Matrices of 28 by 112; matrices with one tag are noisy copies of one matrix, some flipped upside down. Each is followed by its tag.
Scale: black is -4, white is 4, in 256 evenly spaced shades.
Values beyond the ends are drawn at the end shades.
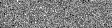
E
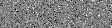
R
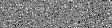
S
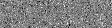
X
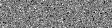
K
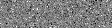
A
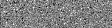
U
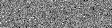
K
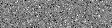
R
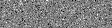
U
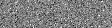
R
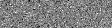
X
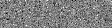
U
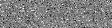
K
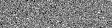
R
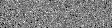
E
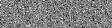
K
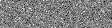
K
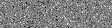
X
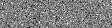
X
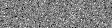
U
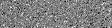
S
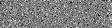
S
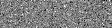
S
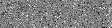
S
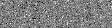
X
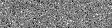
X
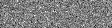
E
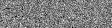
U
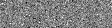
X
